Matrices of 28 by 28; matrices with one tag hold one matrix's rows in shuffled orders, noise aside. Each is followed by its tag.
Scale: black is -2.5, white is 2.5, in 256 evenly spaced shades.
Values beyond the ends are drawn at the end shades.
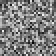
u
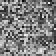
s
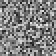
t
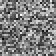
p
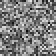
p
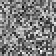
t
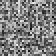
u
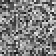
p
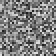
t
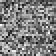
s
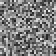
t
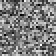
p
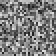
u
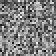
u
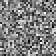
t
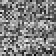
s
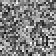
p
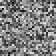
p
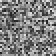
p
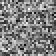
s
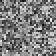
p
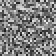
t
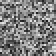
p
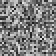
u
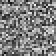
p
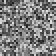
p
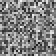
u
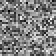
p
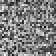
s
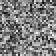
p
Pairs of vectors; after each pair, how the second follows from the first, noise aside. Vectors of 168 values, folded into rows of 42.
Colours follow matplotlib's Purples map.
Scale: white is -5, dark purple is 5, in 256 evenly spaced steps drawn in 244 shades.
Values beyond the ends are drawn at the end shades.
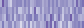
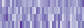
sign-scrambled.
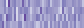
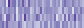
copied.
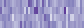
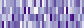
negated, scaled up.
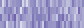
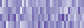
copied.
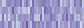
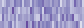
copied.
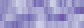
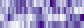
negated, scaled up.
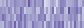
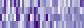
reversed, negated, scaled up.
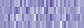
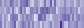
sign-scrambled.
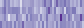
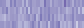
wrapped around, shrunk.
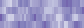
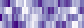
reversed, scaled up.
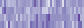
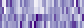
reversed, negated, scaled up.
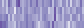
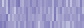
shrunk.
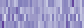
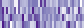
reversed, negated, scaled up.
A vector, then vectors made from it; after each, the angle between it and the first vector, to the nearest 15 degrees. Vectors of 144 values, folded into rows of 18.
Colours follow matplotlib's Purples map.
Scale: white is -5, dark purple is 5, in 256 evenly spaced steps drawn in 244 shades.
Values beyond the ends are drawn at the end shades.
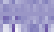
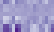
165 degrees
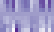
105 degrees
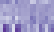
150 degrees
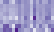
135 degrees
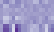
165 degrees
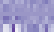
15 degrees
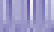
105 degrees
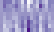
75 degrees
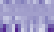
135 degrees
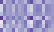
75 degrees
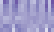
120 degrees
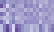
135 degrees
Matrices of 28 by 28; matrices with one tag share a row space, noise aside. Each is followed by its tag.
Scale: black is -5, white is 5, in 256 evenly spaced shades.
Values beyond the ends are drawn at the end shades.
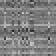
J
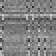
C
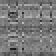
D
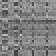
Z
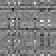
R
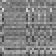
C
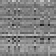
R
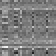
Z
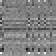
C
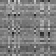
R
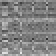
Z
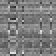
D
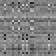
J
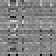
D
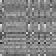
C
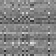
J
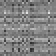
J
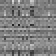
J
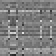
D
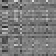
Z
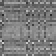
C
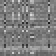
J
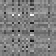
J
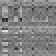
Z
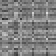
Z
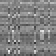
R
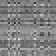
R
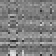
D
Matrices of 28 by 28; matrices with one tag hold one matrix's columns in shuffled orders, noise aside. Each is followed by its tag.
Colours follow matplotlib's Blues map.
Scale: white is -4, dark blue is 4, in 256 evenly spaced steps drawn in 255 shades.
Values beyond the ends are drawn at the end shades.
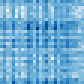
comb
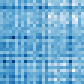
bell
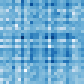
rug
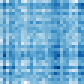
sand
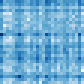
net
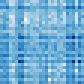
bell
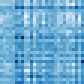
bell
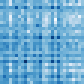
bell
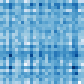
sand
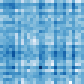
sand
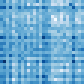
bell
